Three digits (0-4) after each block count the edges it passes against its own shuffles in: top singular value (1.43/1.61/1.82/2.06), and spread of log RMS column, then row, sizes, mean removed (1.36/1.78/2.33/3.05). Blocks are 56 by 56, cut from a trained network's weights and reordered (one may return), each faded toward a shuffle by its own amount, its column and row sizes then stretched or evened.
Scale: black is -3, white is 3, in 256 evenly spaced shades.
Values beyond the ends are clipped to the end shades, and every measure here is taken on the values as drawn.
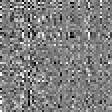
4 4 2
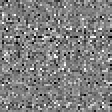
0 1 3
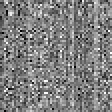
2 1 1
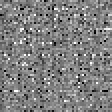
0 0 3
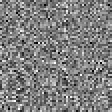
3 1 1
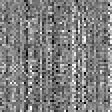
4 3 1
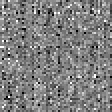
1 2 1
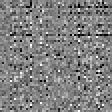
2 3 1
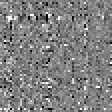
2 3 2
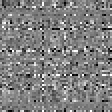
3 3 4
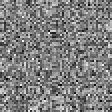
4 0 0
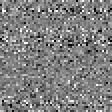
1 0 3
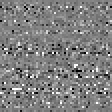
0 0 4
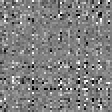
2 4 3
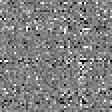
1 2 3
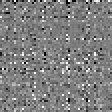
1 3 3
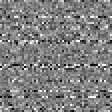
4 0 4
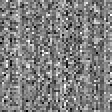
2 2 0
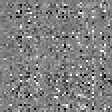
0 3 3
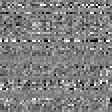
3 0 4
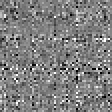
1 3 3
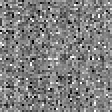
0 1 1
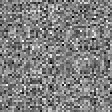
3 1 0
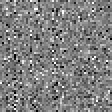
0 2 1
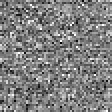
1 0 0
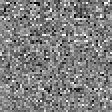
2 0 2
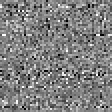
0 0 3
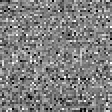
1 0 2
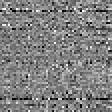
3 1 2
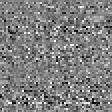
0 0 4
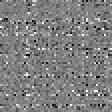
0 2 4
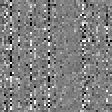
2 4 1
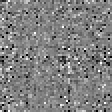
0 2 2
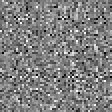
2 2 2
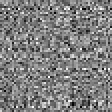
4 0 3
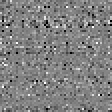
0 2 3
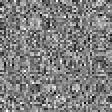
3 0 0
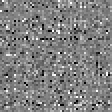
0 2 3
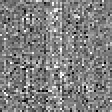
1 1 1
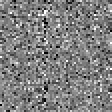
1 2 0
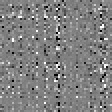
1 4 3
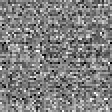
2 0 0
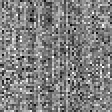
2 1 0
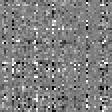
0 4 3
